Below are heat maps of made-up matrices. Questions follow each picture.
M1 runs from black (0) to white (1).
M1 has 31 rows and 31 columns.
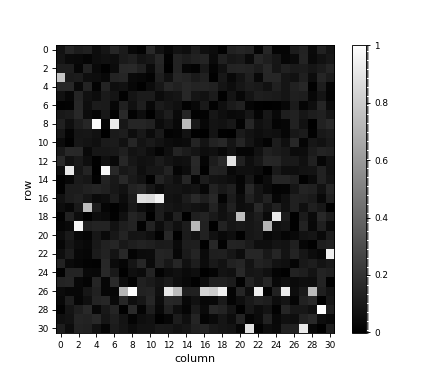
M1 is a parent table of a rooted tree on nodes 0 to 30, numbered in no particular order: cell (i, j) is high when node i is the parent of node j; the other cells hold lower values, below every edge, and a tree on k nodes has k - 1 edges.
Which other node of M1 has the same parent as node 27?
21
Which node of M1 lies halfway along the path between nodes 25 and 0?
17
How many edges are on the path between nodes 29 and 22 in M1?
3
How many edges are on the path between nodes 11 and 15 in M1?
5
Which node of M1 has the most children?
26
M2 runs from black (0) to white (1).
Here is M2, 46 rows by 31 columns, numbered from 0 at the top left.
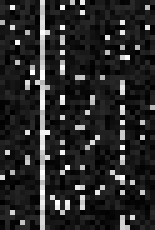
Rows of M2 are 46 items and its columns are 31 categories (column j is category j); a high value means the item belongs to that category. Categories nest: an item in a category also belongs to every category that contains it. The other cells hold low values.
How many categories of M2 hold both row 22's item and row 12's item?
1
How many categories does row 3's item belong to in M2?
1
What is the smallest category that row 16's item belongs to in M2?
7
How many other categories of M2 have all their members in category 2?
2
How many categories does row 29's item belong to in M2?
3
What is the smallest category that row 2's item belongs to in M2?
16
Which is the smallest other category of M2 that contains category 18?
12
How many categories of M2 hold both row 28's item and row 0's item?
1
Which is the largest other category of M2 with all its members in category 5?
9
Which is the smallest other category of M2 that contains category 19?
28
